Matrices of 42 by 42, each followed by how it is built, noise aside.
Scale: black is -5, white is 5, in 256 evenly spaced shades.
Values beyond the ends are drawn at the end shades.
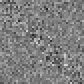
banded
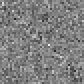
banded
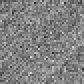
Hankel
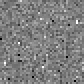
sparse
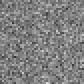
repeating rows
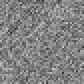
Hankel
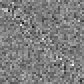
banded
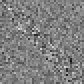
banded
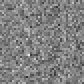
repeating rows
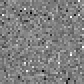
sparse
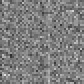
repeating rows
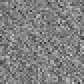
Toeplitz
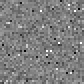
sparse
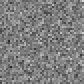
repeating rows
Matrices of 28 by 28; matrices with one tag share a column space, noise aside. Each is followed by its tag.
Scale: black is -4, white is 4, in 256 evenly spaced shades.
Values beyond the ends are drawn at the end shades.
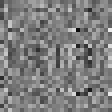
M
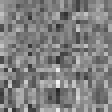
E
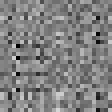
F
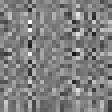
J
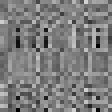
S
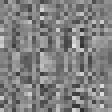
S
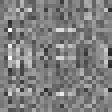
M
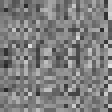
M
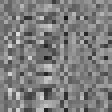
F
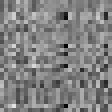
E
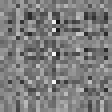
J
